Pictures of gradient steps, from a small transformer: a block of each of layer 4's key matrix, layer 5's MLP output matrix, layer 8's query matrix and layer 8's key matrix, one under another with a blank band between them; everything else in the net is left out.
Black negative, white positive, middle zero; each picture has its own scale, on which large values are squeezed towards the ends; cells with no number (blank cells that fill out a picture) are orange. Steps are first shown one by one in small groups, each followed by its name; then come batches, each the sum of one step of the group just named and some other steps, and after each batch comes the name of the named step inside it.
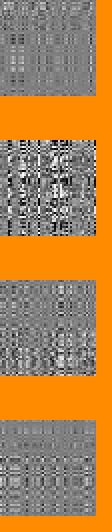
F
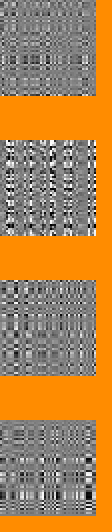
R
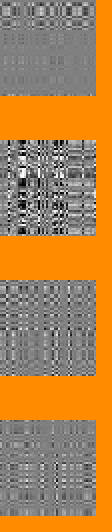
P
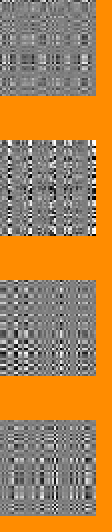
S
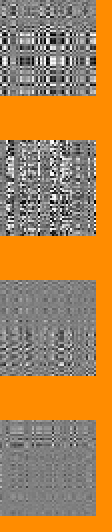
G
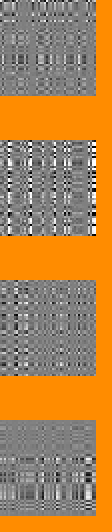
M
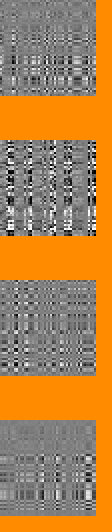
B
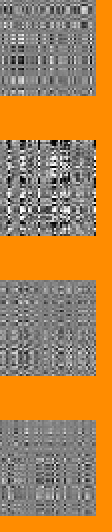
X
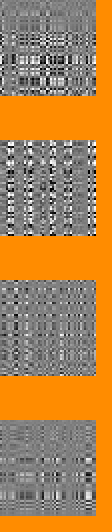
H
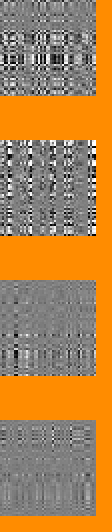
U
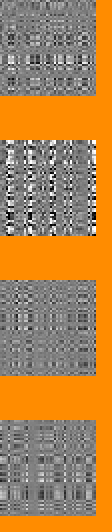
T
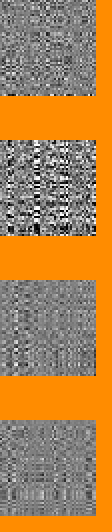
R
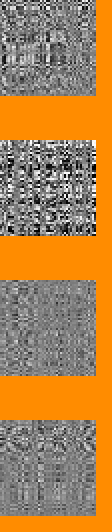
U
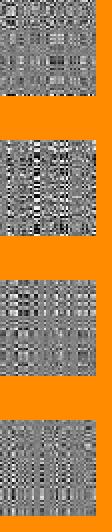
S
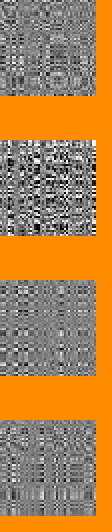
S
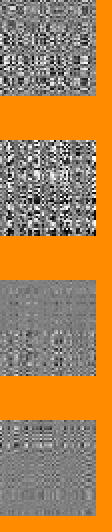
G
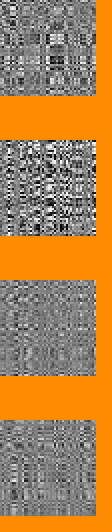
H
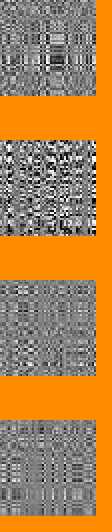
B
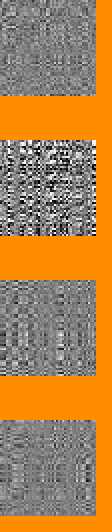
T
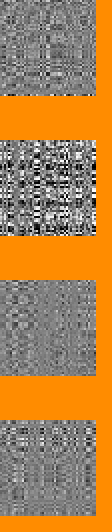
P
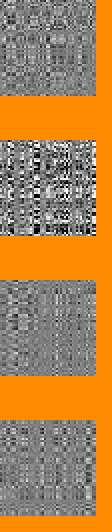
M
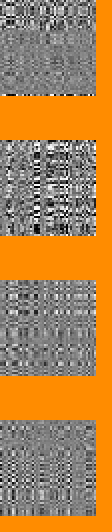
R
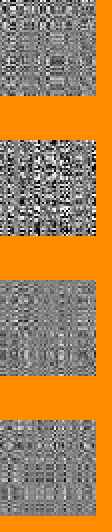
X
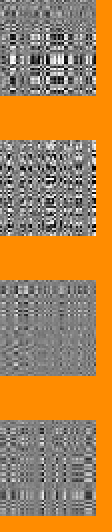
R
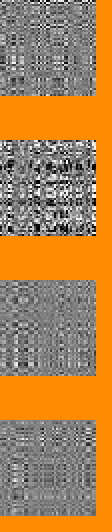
F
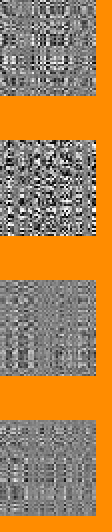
X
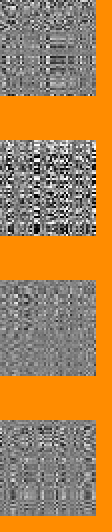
R
